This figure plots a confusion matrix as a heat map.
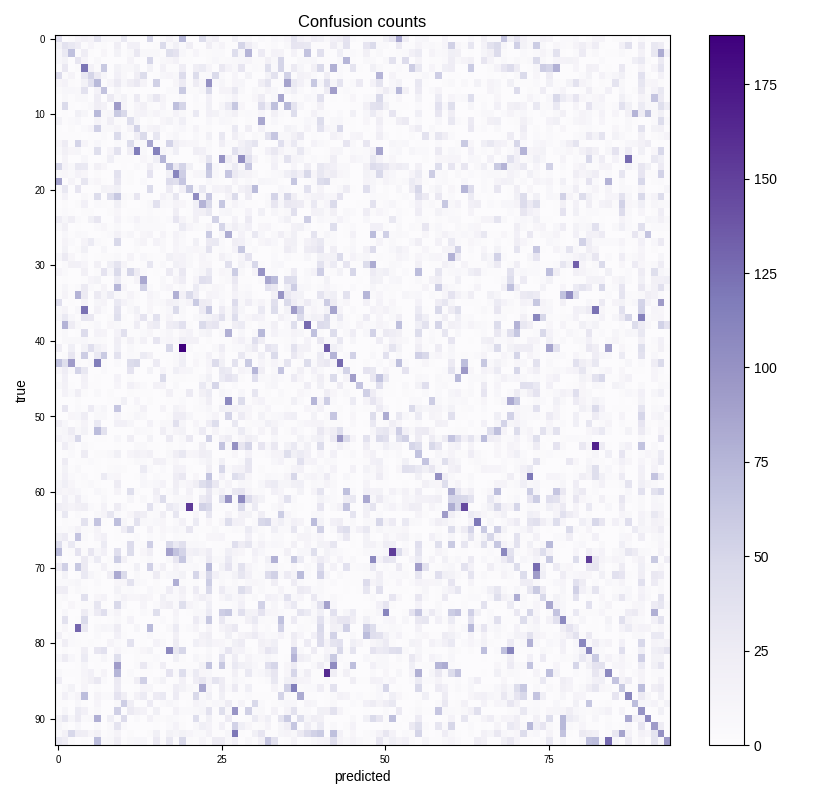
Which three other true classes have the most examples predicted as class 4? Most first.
36, 87, 42
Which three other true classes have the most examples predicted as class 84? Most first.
93, 41, 19
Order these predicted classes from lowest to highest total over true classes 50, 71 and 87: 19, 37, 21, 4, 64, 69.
64, 19, 69, 21, 4, 37
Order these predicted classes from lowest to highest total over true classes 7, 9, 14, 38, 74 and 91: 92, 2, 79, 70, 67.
2, 79, 67, 92, 70
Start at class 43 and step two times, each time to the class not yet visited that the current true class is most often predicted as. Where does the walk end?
23
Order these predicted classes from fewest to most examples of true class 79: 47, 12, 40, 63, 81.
12, 63, 81, 40, 47
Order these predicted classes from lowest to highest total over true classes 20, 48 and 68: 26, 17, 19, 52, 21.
21, 52, 19, 17, 26
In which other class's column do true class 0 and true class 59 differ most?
52
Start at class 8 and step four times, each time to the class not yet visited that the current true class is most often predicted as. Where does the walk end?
44
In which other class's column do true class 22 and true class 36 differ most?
82
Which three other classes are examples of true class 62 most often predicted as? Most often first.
20, 60, 44
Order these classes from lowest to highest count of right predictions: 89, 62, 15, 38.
89, 15, 38, 62
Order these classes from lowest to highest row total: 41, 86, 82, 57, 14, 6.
57, 82, 14, 86, 6, 41
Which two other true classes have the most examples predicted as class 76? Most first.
4, 60
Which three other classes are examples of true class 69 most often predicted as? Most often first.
81, 48, 33
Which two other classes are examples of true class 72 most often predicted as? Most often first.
18, 23
